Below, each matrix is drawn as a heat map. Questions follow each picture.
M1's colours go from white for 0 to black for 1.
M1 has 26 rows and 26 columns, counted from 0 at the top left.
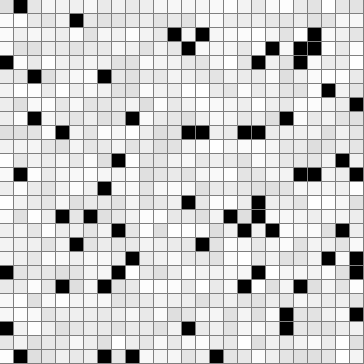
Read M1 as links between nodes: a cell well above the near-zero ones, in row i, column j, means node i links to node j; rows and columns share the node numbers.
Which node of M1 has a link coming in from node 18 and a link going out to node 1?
node 25
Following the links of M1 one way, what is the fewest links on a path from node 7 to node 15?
2
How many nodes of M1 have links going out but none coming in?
2
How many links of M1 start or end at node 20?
7
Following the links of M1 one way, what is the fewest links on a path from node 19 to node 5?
3
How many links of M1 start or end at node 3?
4
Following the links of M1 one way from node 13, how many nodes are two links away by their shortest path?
1
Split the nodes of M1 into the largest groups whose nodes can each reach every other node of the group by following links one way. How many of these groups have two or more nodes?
1
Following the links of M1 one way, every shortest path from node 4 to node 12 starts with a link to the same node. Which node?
node 0
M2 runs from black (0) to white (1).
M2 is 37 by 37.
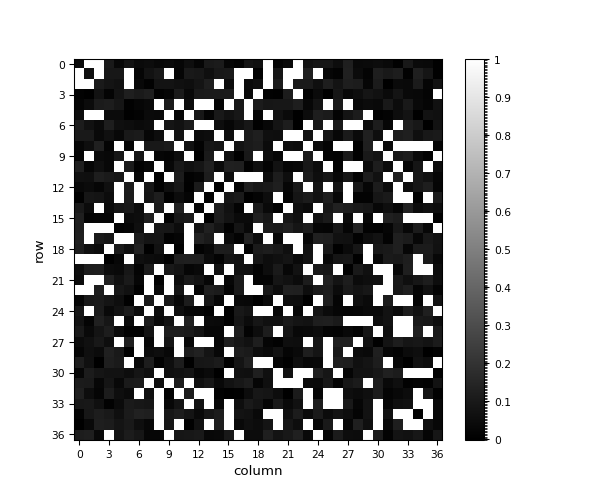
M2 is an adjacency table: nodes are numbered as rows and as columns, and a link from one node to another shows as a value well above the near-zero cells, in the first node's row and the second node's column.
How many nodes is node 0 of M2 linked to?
4
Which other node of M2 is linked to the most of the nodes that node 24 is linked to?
node 9
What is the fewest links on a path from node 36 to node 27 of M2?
3
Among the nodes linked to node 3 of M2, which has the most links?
node 22
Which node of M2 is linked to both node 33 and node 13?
node 35
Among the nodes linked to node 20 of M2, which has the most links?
node 8
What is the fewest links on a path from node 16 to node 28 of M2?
4
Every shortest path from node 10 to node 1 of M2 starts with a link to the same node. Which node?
node 4
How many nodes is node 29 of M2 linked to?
6
